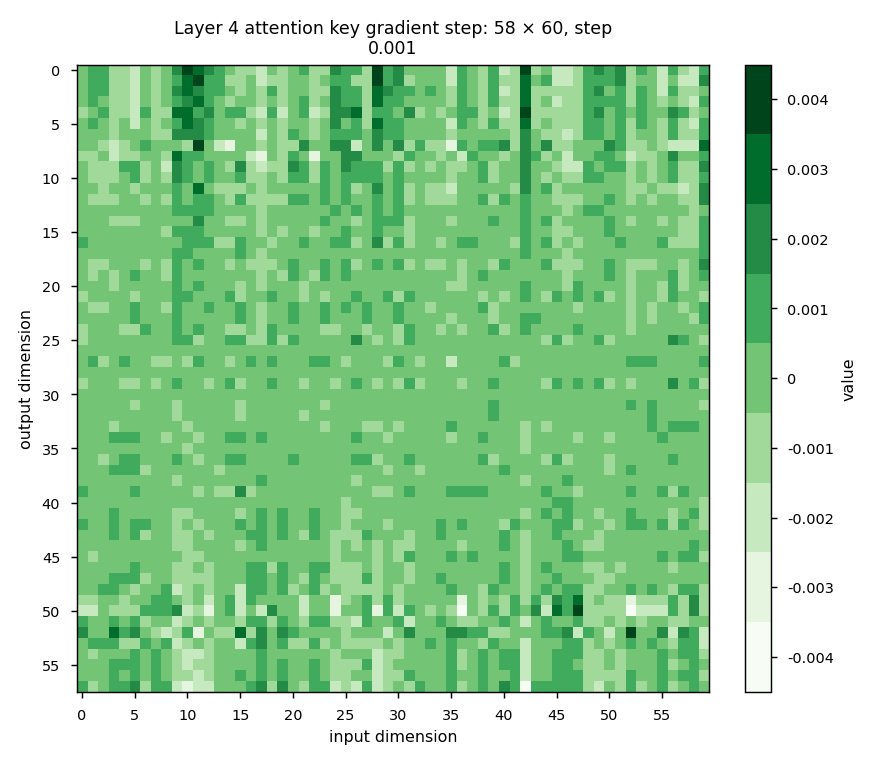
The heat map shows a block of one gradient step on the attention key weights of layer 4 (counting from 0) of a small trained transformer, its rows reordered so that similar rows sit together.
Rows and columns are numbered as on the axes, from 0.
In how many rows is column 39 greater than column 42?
22
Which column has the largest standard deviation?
42
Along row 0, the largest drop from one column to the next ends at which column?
43
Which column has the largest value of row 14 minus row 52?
11
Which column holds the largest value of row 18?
59
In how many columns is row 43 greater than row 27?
15
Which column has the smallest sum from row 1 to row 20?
17
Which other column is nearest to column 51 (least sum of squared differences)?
48
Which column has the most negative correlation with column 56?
44
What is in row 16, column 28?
0.002
